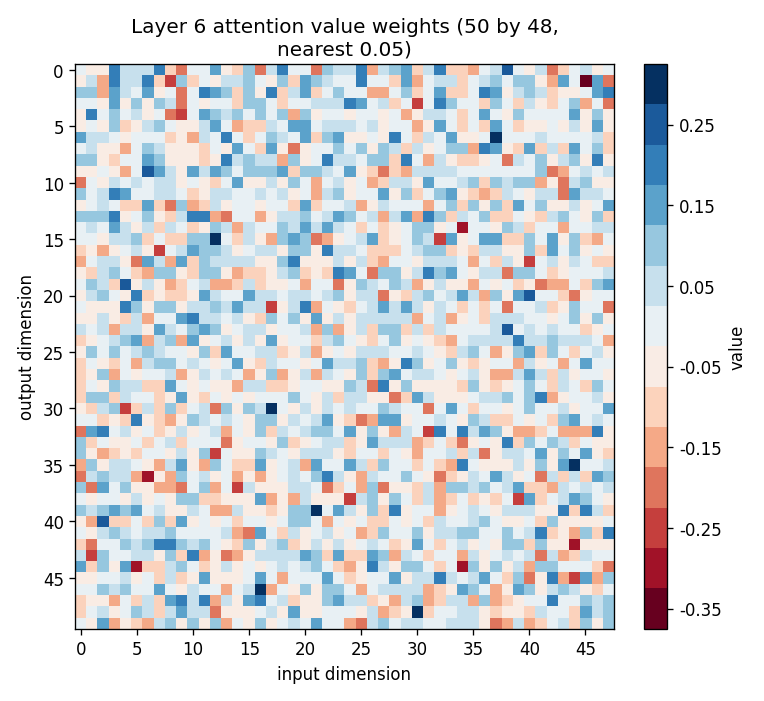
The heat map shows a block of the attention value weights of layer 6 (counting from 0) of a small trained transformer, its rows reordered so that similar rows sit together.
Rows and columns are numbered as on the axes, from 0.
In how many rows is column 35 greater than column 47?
23
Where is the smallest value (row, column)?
1, 45
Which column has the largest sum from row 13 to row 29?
11
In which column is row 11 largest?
3
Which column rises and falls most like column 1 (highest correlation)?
46
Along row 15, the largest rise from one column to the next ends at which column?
33
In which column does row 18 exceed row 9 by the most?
27
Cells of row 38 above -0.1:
36
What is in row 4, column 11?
0.15
